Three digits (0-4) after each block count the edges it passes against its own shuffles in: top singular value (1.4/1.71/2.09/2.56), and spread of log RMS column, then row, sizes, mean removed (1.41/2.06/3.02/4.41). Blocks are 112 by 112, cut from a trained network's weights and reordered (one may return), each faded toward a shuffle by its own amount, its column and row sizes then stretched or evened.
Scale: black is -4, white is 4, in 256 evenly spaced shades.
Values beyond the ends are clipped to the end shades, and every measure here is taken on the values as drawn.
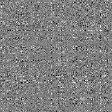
0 3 3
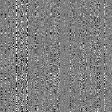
4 4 1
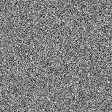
0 0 0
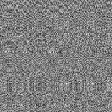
4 0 2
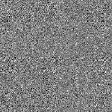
2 2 2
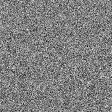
0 0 0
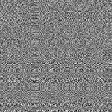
4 0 3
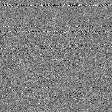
2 0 3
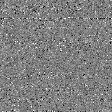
1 0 2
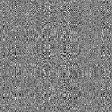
4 3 2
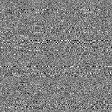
3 0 3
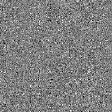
2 2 2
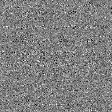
0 1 2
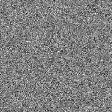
2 0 2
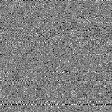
4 0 2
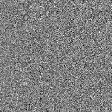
2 2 0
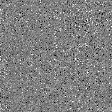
0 2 1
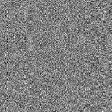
3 2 0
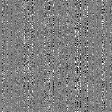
3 4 1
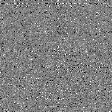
2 1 2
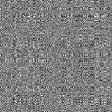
4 2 3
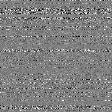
0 0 4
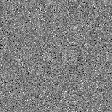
3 0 0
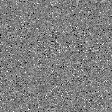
2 1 1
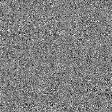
0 2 2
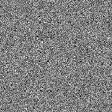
1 1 1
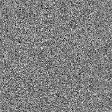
1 2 0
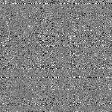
3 2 3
